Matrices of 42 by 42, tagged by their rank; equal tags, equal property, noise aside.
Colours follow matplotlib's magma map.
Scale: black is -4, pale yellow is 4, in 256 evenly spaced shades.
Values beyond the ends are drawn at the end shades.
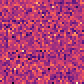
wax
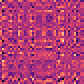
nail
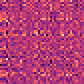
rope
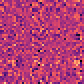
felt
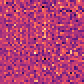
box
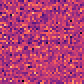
wax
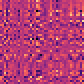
nail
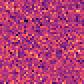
wax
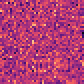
wax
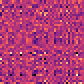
rope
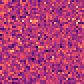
wax
